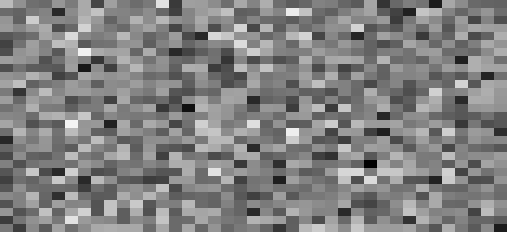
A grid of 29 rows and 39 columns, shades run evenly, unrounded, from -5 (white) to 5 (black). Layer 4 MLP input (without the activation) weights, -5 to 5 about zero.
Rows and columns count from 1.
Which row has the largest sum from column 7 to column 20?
23
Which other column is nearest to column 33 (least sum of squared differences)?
16
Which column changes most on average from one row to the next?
20
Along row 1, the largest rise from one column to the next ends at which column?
14
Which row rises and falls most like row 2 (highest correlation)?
18
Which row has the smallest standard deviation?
24
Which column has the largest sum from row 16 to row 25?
1
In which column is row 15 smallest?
7
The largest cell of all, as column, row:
29, 21
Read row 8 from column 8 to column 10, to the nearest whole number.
3 0 -2
